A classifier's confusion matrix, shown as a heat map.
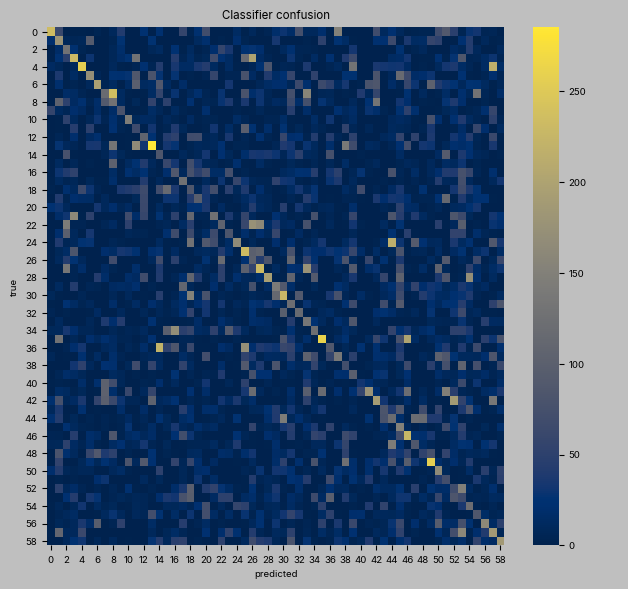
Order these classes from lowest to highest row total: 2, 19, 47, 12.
2, 47, 19, 12
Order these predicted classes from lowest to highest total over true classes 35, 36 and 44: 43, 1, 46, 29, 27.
27, 29, 43, 1, 46
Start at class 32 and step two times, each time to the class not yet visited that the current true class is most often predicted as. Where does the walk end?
18
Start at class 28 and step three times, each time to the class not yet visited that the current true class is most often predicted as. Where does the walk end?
12
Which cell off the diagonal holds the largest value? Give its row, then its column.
7, 8
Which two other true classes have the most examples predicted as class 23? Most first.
34, 16
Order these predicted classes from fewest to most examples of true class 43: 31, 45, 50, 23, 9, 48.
23, 9, 31, 50, 48, 45
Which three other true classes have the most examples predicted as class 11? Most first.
13, 3, 6
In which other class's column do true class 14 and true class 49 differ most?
38
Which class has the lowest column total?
40
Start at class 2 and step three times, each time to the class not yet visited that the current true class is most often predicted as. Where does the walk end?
31
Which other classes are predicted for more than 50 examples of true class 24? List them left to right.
18, 20, 21, 44, 47, 57
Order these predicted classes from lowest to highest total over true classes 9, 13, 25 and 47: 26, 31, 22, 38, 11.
22, 26, 31, 11, 38
